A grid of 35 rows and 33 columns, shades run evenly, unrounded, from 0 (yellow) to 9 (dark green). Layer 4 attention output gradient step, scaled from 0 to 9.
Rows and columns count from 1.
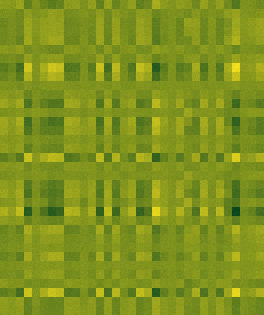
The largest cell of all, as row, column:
24, 30
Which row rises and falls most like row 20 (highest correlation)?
13
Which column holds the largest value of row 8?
20
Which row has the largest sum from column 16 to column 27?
8
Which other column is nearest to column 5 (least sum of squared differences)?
27
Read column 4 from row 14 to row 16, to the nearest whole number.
7 6 5
